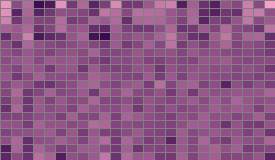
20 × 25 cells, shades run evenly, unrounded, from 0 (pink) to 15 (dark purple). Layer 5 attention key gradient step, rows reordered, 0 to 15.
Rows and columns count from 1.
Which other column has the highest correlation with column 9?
4
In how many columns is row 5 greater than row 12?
13
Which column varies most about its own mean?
1
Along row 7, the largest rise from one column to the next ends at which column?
10
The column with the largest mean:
5
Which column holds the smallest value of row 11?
15
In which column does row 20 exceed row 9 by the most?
6
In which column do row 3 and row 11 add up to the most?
21
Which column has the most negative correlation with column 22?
3
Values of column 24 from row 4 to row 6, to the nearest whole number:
11 6 9
